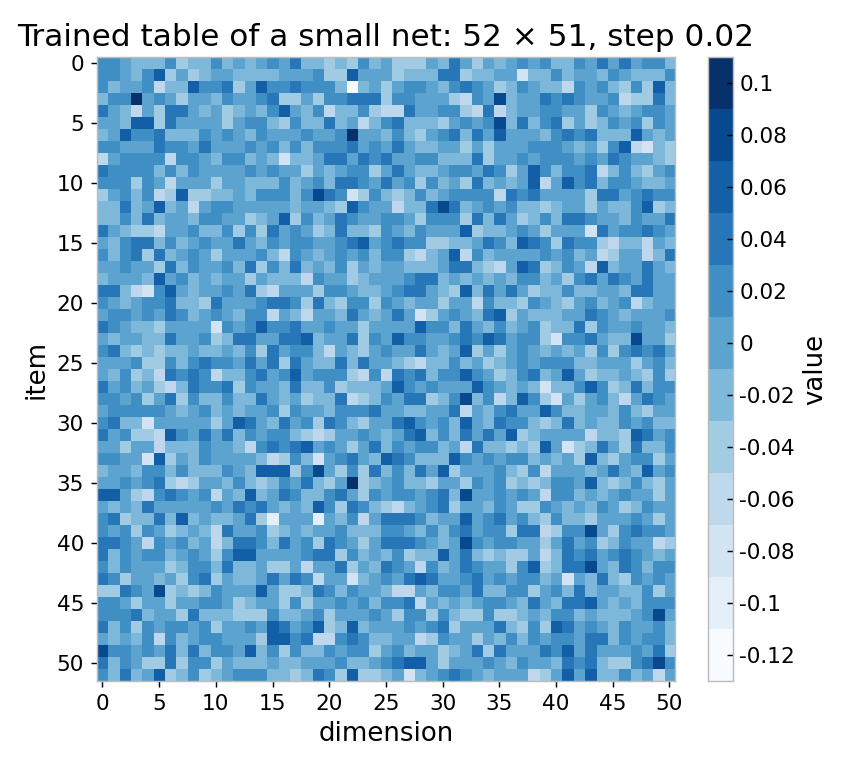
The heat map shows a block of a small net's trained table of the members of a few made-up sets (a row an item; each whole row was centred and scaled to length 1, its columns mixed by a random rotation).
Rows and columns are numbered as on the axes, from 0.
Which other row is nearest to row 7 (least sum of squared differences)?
29
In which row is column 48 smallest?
7
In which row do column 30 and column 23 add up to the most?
12
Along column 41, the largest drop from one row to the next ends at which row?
43
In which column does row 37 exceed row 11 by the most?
22
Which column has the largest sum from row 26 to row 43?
32
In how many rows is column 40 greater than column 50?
18
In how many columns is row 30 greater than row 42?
19
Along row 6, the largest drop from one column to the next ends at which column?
23
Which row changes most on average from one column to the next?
28
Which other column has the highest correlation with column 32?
13
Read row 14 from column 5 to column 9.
-0.06 0 0 0.02 -0.02
